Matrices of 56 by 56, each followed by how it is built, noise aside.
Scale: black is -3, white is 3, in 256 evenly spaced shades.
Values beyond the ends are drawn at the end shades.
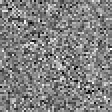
banded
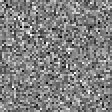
banded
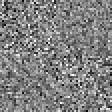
block diagonal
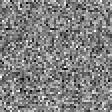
repeating columns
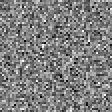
repeating rows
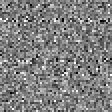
uneven rows
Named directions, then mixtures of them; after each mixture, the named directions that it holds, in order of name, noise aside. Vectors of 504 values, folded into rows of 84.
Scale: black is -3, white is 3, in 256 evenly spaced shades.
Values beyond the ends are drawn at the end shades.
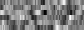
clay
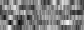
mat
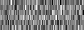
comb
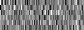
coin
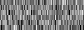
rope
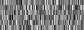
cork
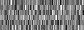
comb.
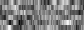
mat.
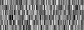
cork.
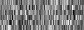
cork, mat.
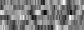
clay.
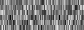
clay, cork.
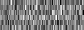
comb.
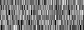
rope.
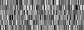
cork.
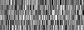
comb.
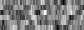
clay.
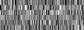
coin, comb.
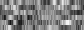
mat.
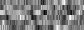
clay.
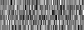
comb.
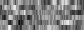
mat.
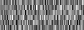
comb, cork.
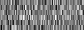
comb, rope.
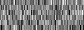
rope.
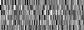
coin.
